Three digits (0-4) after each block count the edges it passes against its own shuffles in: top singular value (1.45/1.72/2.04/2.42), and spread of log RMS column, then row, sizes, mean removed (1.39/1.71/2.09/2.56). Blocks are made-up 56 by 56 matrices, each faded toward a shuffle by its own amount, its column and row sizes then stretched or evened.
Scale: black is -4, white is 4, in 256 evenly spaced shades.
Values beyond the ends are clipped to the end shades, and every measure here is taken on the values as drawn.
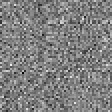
3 0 1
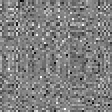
4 2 0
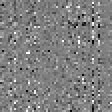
2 4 2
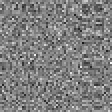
3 0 0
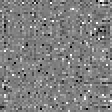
2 0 0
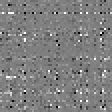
2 3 4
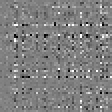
3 4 4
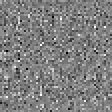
2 2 1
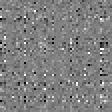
3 3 3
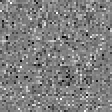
2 0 0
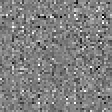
0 3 3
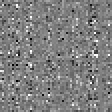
0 4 2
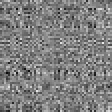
4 2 3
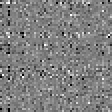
2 3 3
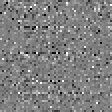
2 0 2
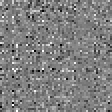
1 3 3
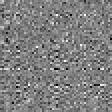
3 2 3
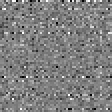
1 1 4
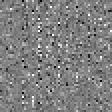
0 4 0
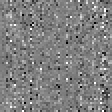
0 4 1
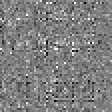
3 3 2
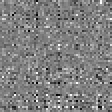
2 2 4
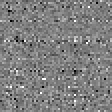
2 1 3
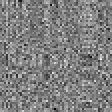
3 1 0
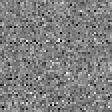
2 0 2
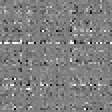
2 3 4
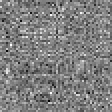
3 0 1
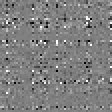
1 4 4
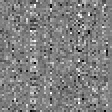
2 4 1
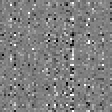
3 4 2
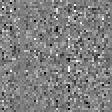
0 4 0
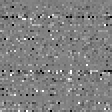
0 0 4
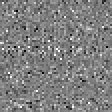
1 0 2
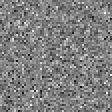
1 0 0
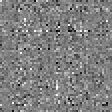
1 3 3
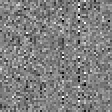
2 4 0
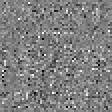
0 2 2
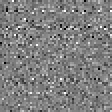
2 0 3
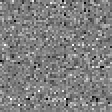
1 0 2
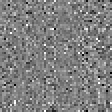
3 3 2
